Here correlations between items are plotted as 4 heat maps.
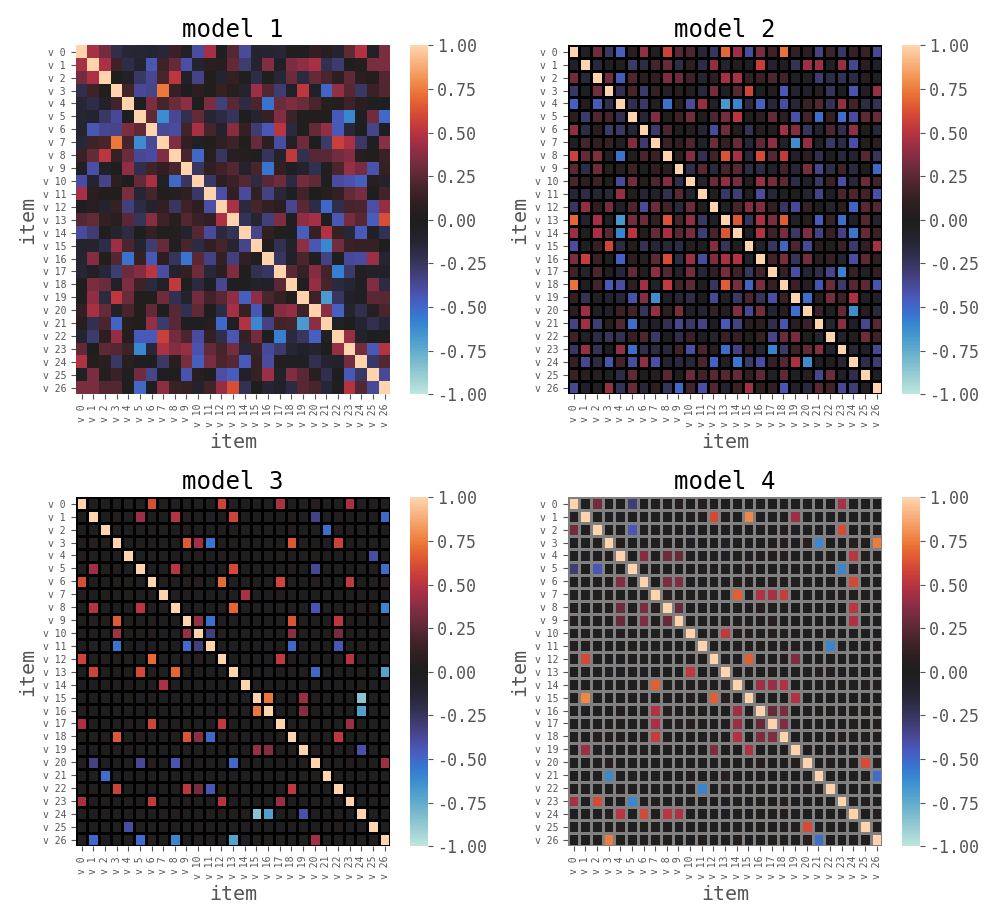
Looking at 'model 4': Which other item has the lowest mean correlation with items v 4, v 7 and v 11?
v 22
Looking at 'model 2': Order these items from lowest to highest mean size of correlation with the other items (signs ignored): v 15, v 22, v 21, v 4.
v 22, v 15, v 21, v 4
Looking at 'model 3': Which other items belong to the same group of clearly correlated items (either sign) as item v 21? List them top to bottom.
v 2
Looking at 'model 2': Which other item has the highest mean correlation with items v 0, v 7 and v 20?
v 14
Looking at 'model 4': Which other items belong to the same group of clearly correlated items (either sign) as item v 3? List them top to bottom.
v 21, v 26
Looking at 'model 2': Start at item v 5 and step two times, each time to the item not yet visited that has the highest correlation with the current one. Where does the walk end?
v 13
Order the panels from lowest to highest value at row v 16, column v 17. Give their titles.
model 1, model 3, model 2, model 4
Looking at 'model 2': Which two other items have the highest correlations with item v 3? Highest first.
v 15, v 26
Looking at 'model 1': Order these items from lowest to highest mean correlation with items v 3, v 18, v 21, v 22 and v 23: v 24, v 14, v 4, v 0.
v 24, v 0, v 14, v 4
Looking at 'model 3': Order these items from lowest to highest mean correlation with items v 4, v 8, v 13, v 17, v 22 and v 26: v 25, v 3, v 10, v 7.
v 25, v 7, v 10, v 3
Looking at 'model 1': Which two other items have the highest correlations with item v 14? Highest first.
v 21, v 10
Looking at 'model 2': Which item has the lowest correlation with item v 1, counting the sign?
v 24
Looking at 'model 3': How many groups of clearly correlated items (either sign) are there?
7
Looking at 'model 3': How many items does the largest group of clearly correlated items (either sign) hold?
6
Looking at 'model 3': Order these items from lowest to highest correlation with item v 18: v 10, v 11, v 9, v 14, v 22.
v 11, v 14, v 10, v 22, v 9
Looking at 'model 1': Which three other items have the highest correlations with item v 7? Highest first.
v 3, v 22, v 23
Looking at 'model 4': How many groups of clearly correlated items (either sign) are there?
8
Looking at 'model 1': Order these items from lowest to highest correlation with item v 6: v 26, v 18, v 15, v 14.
v 15, v 18, v 26, v 14
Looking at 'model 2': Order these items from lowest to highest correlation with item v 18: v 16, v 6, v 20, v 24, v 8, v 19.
v 20, v 19, v 24, v 16, v 6, v 8
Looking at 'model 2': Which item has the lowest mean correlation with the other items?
v 4
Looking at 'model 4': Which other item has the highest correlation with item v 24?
v 6
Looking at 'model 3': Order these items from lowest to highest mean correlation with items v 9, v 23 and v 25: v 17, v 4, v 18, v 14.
v 4, v 14, v 17, v 18
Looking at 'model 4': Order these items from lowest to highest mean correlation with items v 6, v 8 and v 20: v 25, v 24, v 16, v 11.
v 11, v 16, v 25, v 24
